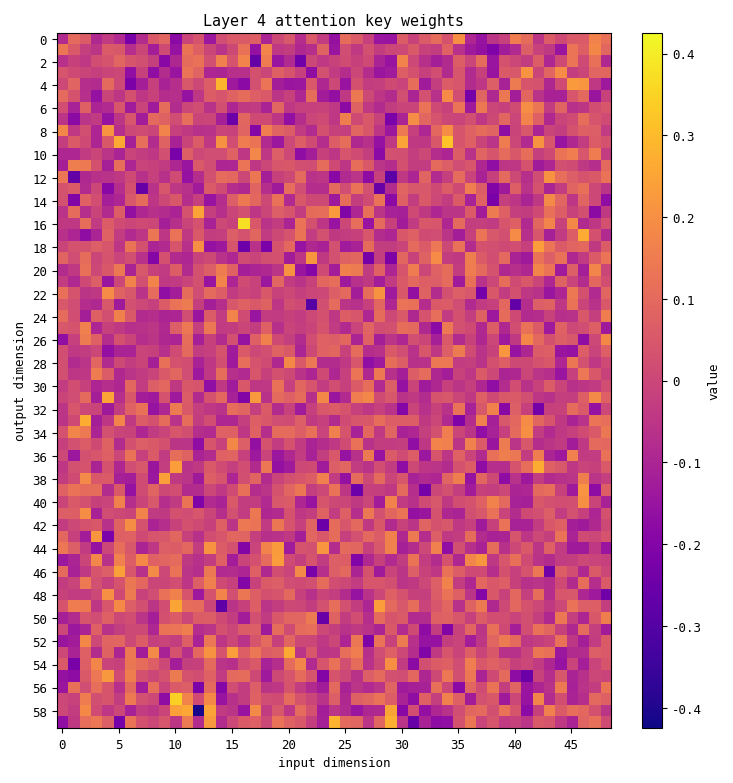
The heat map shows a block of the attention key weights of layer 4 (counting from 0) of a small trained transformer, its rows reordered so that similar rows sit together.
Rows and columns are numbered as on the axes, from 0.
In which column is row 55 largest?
4
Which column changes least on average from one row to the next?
11
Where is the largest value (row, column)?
16, 16
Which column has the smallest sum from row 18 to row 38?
12
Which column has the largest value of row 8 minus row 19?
27
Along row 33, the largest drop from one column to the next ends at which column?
3
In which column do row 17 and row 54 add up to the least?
1
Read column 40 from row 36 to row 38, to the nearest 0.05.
0.15 0.05 -0.05
